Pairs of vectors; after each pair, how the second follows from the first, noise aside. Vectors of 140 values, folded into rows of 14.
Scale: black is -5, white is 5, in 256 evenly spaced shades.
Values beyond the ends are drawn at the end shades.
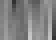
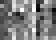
wrapped around, scaled up.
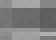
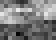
wrapped around, scaled up.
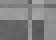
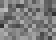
shuffled.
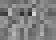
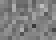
reversed, partly zeroed.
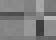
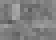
reversed, negated, shrunk.
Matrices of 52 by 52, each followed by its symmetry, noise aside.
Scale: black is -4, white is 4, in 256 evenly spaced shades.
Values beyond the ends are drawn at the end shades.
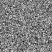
antisymmetric.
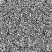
mirrored left to right.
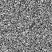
antisymmetric.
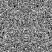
mirrored left to right.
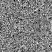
mirrored top to bottom.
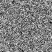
symmetric.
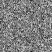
mirrored top to bottom.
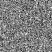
no symmetry.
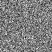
no symmetry.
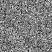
symmetric across the other diagonal.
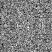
mirrored top to bottom.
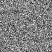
same after a half turn.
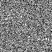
no symmetry.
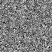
symmetric across the other diagonal.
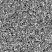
symmetric.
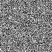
symmetric across the other diagonal.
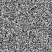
antisymmetric.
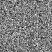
no symmetry.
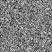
same after a half turn.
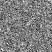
symmetric across the other diagonal.
